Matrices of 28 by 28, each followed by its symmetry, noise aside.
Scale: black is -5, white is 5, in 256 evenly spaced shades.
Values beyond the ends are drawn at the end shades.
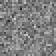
symmetric.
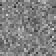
antisymmetric.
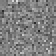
antisymmetric.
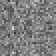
mirrored top to bottom.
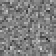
antisymmetric.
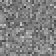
no symmetry.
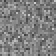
symmetric across the other diagonal.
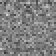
mirrored left to right.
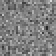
mirrored top to bottom.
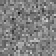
symmetric.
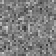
mirrored top to bottom.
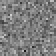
no symmetry.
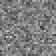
no symmetry.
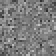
symmetric.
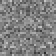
mirrored left to right.
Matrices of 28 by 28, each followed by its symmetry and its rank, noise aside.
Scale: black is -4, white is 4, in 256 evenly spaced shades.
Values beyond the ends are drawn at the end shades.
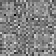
no symmetry, rank five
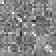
symmetric, rank seven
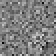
symmetric, rank five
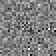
symmetric, rank five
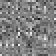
no symmetry, rank five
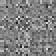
symmetric, rank five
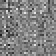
no symmetry, rank six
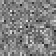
symmetric, rank five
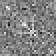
symmetric, rank seven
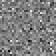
no symmetry, rank six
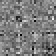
symmetric, rank five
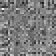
no symmetry, rank five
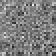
symmetric, rank six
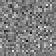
no symmetry, rank seven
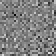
symmetric, rank five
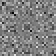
symmetric, rank five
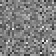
no symmetry, rank five
